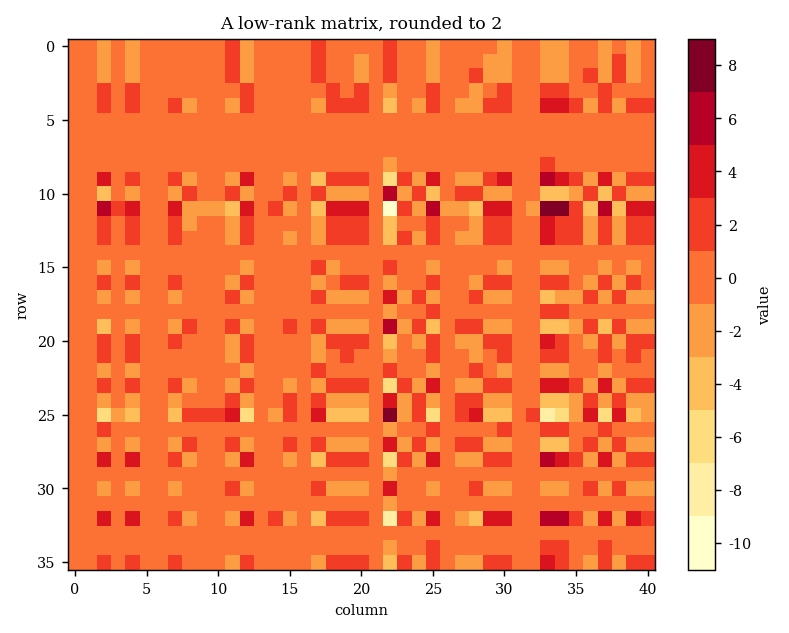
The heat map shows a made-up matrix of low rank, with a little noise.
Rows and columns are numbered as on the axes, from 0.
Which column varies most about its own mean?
22
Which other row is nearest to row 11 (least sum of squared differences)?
32
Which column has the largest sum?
33
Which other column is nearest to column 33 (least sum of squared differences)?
34
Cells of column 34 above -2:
24
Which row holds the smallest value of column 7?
25
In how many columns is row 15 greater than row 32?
10
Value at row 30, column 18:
-2
